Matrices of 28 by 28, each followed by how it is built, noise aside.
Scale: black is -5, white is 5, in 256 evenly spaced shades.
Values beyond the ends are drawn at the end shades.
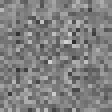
low rank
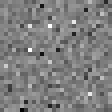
sparse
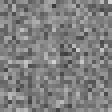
blocks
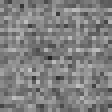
blocks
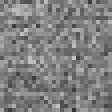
blocks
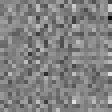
low rank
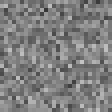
blocks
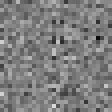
low rank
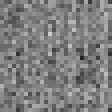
blocks
